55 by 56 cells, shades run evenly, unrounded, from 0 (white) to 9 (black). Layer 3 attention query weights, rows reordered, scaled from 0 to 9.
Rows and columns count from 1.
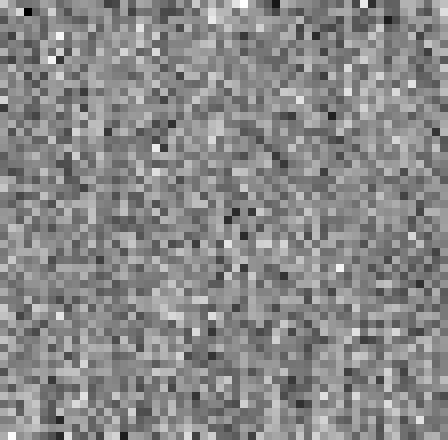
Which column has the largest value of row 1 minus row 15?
47
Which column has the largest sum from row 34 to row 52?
39
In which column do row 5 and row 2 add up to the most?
4
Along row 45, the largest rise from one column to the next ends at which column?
24
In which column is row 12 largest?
11
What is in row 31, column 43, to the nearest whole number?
5
